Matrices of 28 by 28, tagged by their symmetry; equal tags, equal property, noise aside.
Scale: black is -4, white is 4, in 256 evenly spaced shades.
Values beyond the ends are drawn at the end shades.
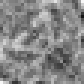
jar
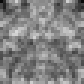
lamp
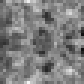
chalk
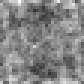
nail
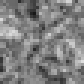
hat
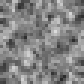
nail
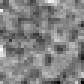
jar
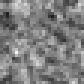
hat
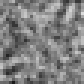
hat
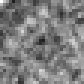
jar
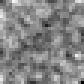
jar
